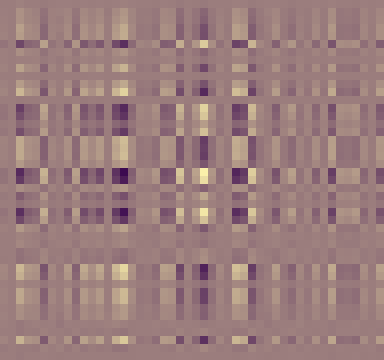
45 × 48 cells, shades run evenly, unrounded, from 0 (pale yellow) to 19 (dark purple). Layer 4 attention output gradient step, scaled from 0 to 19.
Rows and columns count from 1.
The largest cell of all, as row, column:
22, 16
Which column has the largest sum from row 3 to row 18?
26
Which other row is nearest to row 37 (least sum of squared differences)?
38
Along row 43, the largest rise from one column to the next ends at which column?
32
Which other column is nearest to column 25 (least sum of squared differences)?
10
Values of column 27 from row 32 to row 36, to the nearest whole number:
9 9 11 11 10
